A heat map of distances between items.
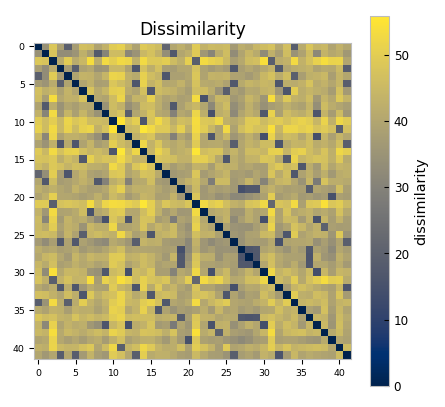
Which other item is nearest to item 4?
17
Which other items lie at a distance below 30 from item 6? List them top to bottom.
15, 25, 33
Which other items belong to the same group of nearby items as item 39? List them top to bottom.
20
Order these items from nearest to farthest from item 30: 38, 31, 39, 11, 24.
39, 24, 38, 11, 31
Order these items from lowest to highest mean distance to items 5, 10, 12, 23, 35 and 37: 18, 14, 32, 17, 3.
18, 3, 32, 17, 14
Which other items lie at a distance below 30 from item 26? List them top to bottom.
3, 5, 13, 32, 41
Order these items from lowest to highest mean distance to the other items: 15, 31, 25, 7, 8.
8, 25, 7, 15, 31
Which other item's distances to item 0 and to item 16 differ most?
34
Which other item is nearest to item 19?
27
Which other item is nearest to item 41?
32
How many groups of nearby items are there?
13
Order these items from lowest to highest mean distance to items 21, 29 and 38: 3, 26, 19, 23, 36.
19, 36, 26, 3, 23
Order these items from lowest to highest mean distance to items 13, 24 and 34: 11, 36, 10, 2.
36, 11, 2, 10
